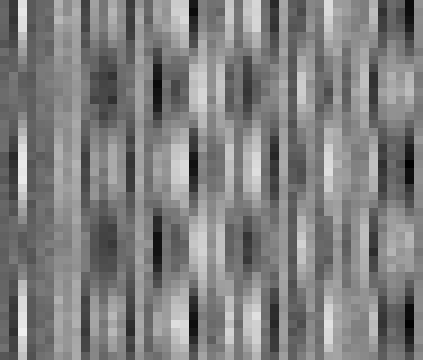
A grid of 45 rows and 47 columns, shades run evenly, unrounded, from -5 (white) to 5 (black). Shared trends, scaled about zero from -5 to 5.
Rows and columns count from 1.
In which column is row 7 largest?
18
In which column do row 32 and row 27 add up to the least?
23
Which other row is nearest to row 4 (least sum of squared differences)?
39
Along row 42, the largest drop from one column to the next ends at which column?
3
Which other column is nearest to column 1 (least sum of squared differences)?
4
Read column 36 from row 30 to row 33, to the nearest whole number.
1 1 1 1
